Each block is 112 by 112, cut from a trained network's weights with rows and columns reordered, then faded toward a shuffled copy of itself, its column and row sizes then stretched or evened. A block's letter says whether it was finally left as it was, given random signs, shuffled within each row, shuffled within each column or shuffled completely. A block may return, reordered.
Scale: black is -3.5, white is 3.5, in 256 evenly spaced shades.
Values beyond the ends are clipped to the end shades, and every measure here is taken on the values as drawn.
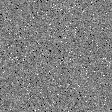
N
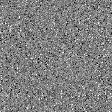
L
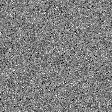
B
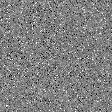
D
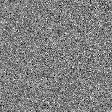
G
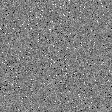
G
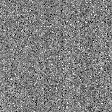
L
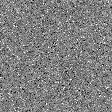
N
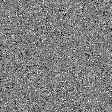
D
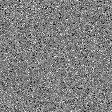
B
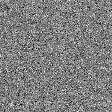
D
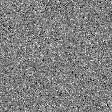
B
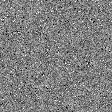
B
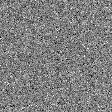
B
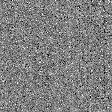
G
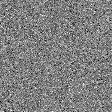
G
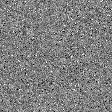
B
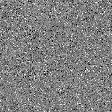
L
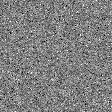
N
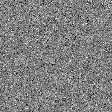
G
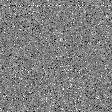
B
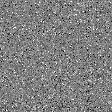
D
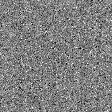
G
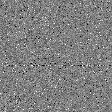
L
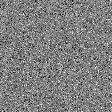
D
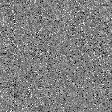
L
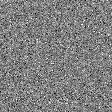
B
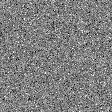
N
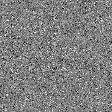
D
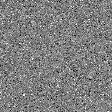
D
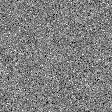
N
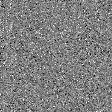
G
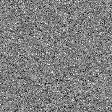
D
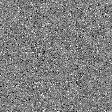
D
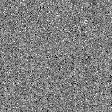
L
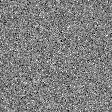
N
